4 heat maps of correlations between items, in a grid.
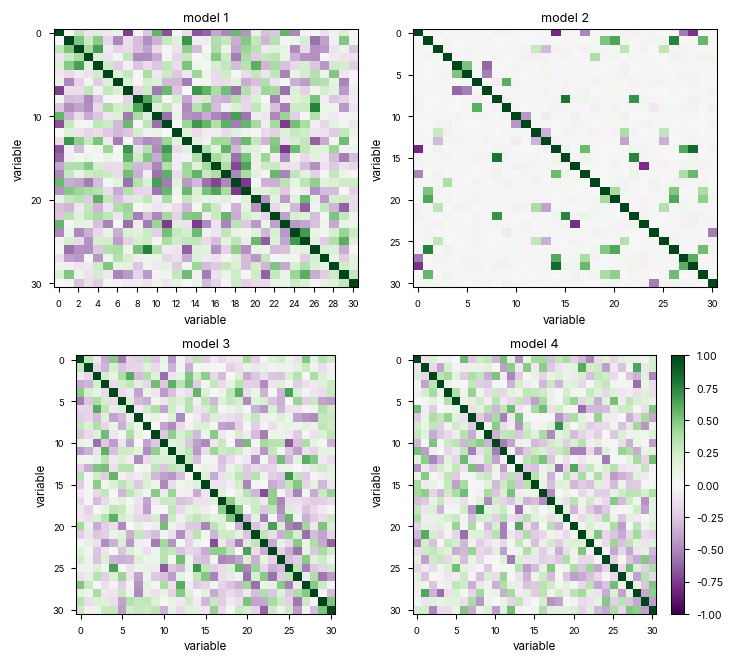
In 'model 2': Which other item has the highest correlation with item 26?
1
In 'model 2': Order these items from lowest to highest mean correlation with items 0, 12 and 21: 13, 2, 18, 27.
13, 27, 18, 2
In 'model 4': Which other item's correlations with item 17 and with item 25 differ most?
16
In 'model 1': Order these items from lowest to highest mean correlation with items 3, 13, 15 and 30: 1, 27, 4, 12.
27, 12, 4, 1
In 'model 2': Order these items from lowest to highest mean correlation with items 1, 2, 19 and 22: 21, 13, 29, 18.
13, 18, 21, 29
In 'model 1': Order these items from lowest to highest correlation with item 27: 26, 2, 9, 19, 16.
2, 19, 16, 9, 26
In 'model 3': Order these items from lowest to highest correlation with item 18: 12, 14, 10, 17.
12, 10, 14, 17
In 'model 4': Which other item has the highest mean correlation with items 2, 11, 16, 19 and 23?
0
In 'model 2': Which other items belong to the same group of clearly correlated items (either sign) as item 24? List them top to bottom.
30
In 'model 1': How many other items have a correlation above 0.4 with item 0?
3
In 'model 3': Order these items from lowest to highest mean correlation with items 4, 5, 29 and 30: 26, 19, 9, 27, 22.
22, 26, 27, 9, 19
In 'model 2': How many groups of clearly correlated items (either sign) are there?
10
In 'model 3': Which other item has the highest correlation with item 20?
23
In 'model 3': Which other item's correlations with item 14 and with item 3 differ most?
11
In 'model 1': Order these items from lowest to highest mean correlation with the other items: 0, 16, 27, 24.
0, 27, 16, 24
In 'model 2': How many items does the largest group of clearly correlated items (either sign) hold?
5
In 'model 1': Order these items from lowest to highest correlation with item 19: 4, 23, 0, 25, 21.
0, 23, 25, 21, 4
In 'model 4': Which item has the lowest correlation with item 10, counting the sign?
11
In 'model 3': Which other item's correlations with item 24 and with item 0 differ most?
4
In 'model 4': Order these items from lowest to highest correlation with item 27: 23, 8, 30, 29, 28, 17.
23, 29, 8, 28, 17, 30
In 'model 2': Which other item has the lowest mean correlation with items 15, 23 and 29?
16
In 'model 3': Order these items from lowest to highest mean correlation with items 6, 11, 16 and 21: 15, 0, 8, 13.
0, 8, 15, 13
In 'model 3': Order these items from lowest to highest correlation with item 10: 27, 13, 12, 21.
13, 21, 12, 27
